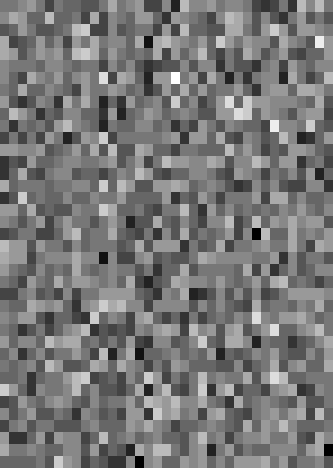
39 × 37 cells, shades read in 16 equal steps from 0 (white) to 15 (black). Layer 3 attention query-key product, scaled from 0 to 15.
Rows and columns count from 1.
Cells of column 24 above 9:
6
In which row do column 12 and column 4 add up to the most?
22
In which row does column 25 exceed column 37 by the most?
30
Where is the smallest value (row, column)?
7, 20
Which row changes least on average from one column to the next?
36
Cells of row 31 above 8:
18
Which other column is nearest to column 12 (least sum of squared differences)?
14
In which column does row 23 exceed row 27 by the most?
29
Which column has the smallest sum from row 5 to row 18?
31
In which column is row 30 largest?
16
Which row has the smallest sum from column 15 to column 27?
34
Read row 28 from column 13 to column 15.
11 10 11
